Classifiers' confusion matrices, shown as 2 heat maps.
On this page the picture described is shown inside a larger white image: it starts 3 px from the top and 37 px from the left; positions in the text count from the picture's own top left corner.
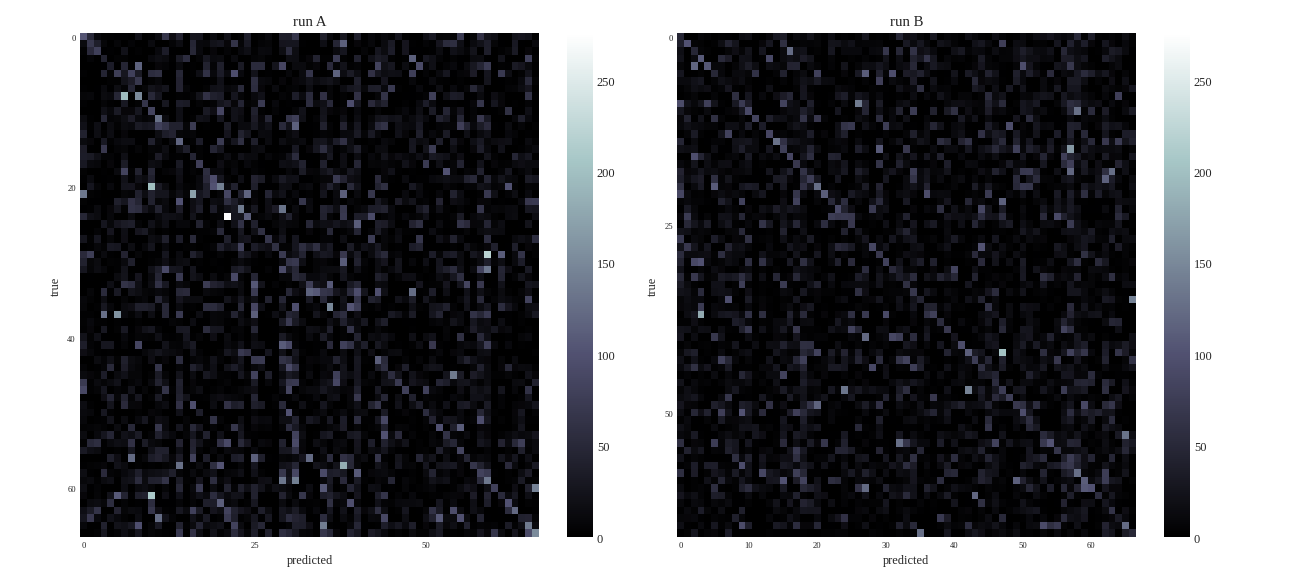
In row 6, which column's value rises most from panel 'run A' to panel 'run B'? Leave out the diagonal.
29
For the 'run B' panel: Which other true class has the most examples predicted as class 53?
65
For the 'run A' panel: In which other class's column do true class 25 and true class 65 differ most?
35
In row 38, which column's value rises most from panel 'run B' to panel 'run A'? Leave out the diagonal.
30
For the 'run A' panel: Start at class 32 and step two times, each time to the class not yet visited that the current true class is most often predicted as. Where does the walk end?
14
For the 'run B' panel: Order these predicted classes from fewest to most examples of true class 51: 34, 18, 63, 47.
47, 34, 18, 63
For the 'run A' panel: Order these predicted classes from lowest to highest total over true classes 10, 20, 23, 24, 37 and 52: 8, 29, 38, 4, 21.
4, 8, 29, 38, 21
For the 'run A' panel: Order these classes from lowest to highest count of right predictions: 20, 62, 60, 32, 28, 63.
32, 28, 60, 62, 63, 20
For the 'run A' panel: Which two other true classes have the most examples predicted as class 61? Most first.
29, 5
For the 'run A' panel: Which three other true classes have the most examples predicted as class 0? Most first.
21, 47, 46
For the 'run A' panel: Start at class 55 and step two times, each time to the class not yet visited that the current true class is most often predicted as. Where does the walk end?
59
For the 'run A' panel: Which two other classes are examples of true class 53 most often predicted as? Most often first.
44, 31
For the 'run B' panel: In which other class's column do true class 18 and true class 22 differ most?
63
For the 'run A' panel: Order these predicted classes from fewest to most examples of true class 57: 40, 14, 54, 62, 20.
40, 54, 62, 20, 14
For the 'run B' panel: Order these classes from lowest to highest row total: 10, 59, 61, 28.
61, 28, 10, 59
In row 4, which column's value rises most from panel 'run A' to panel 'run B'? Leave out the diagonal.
2
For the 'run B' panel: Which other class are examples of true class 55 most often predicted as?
17
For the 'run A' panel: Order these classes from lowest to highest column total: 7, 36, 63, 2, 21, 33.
2, 63, 33, 7, 21, 36
